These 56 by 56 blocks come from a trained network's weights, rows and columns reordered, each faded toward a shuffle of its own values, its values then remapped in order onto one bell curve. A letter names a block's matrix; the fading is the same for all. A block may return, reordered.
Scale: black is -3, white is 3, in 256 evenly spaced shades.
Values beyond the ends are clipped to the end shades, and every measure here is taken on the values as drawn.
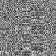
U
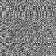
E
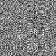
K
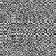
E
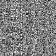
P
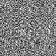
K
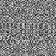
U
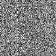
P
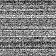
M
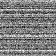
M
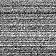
M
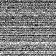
M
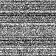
M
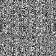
P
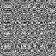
E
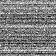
M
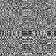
E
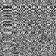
E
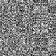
K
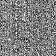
P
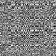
E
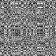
E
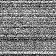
M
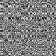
E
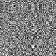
U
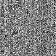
P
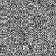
U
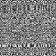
E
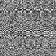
E
